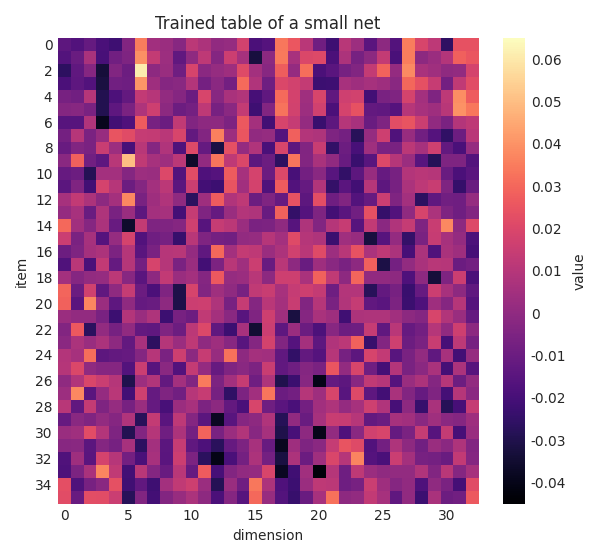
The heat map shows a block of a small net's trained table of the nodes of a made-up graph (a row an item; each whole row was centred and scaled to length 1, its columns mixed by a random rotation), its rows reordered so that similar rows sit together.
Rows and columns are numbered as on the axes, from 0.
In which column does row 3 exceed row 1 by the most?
15
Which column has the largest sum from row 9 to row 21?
20
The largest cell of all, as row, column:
2, 6
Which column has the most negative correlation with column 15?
31
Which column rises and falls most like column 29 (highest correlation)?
10
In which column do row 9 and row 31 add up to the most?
5
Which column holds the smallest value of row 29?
12
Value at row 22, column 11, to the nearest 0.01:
0.02
